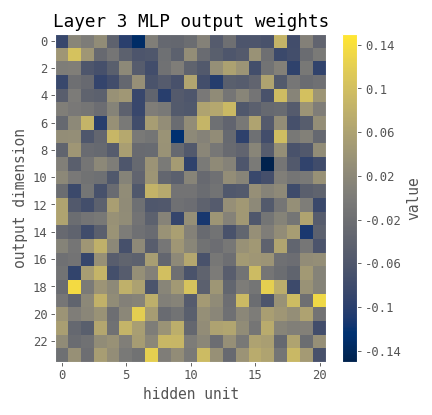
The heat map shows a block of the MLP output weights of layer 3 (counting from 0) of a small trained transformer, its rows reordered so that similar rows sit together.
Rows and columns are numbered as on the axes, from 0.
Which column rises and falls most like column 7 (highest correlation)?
11
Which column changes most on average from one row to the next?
20
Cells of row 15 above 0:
10
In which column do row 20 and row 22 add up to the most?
6
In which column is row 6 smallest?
3
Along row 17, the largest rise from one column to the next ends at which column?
2
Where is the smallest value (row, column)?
9, 16
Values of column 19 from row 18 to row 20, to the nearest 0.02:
0.04 -0.02 0.06
